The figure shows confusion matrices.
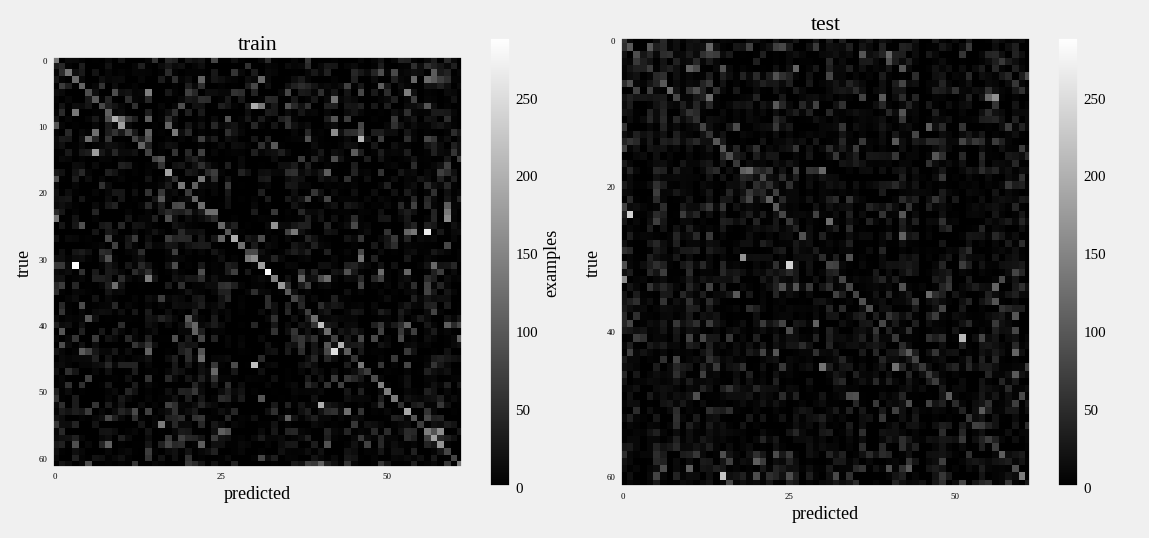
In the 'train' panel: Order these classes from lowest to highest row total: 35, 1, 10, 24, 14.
35, 1, 24, 10, 14
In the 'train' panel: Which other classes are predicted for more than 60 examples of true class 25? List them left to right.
4, 33, 45
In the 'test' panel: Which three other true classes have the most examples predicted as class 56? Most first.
8, 34, 36
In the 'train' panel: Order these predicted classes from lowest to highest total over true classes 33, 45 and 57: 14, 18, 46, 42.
42, 18, 46, 14
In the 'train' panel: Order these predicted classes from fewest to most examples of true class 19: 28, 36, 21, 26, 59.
28, 36, 59, 26, 21
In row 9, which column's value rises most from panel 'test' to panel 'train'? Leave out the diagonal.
10
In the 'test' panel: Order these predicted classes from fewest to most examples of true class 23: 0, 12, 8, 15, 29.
8, 29, 12, 15, 0
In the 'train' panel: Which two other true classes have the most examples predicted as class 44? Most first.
53, 32
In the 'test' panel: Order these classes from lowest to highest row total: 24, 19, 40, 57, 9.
19, 40, 9, 24, 57
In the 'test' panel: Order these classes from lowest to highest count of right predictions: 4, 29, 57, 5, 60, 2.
29, 5, 4, 2, 57, 60
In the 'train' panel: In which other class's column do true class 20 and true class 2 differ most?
49
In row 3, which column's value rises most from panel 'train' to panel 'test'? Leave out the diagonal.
40
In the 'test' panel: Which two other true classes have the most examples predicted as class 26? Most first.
4, 34
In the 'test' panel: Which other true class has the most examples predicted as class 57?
33
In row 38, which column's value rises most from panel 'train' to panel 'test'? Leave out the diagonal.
59
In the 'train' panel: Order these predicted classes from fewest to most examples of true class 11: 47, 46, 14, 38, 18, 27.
47, 27, 38, 46, 14, 18
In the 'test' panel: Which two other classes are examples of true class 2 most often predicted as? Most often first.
40, 36
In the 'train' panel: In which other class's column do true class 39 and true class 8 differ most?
3
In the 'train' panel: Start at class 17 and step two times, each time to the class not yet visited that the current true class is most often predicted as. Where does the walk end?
21
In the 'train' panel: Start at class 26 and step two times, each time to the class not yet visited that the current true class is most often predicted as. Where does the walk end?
58
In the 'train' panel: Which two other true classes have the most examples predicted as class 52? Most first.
42, 41
